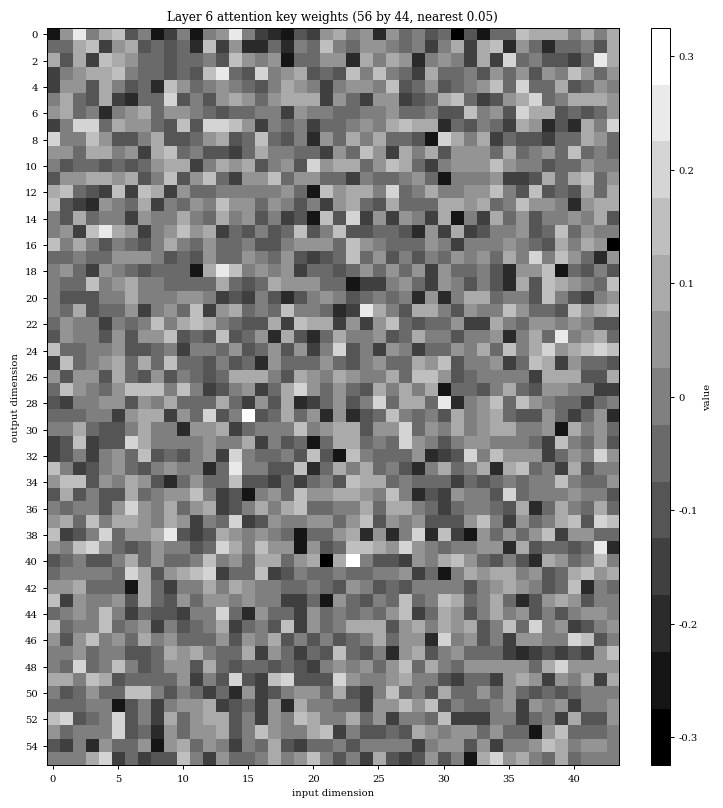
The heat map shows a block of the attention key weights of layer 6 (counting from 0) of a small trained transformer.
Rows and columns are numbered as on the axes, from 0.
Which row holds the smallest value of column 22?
32
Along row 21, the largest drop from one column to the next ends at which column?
12
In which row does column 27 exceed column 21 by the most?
43
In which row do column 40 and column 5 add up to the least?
51
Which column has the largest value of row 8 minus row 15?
30
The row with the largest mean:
37
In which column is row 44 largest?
13
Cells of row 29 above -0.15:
38
